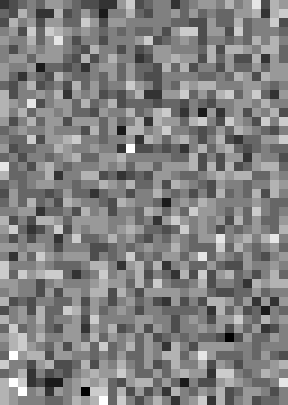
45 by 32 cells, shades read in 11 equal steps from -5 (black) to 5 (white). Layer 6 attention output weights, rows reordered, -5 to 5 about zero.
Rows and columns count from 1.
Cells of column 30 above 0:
12
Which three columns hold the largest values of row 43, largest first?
2, 32, 3
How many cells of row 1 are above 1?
4
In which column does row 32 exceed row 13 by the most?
23
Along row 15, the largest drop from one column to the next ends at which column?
14
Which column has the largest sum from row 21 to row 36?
25
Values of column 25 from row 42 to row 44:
3 1 2
